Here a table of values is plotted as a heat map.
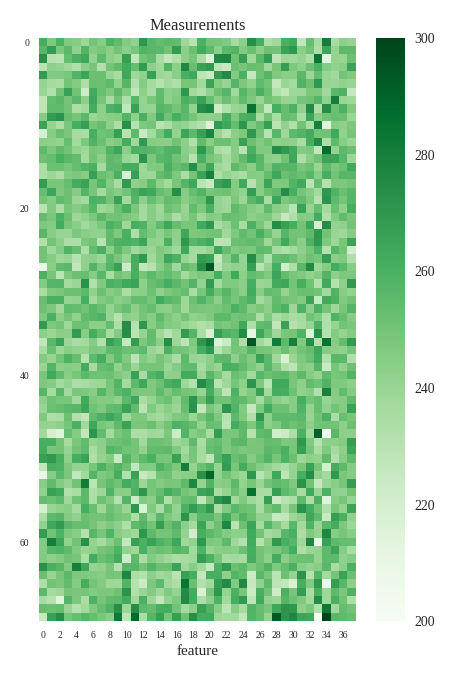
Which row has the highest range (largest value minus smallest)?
69
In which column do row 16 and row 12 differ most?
10
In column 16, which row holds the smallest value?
47
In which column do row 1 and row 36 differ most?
25
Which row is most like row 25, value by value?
38
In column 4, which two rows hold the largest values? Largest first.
63, 35
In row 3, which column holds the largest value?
17
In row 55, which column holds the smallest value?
34
